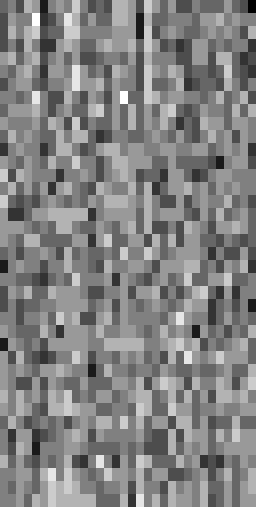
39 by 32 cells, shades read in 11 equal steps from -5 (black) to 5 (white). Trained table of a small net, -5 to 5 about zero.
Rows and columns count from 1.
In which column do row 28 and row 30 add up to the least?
6
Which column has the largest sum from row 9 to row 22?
17
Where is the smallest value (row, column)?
1, 32
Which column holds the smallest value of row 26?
25
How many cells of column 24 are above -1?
23
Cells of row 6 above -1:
19
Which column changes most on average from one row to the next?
28
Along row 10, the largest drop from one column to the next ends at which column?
11
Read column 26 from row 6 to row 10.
-1 -1 -1 1 2
